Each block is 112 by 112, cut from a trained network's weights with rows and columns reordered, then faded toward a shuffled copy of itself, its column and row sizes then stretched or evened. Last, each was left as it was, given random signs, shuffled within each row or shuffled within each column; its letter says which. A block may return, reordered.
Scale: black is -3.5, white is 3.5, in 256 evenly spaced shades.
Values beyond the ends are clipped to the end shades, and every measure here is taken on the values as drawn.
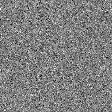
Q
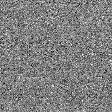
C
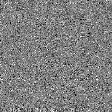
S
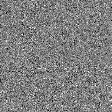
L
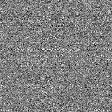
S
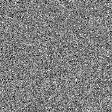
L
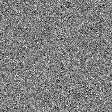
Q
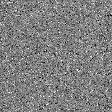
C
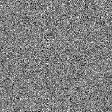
S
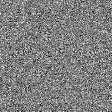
S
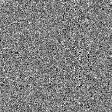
L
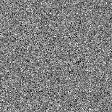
L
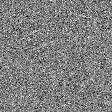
C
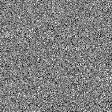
S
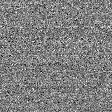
C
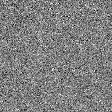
C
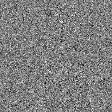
L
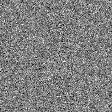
Q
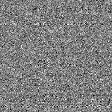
S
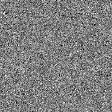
L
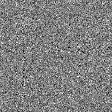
L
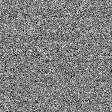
C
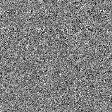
L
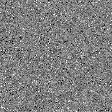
L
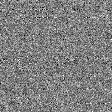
C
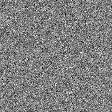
Q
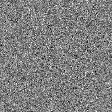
Q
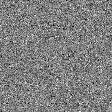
C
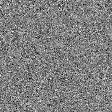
C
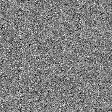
Q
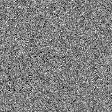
L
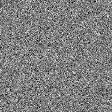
L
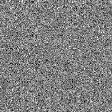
S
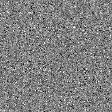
L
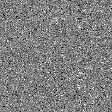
S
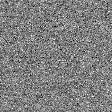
C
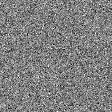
C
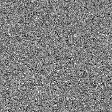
L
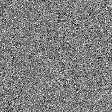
Q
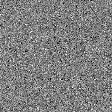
L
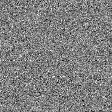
C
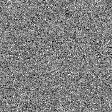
C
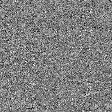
L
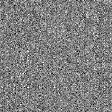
S
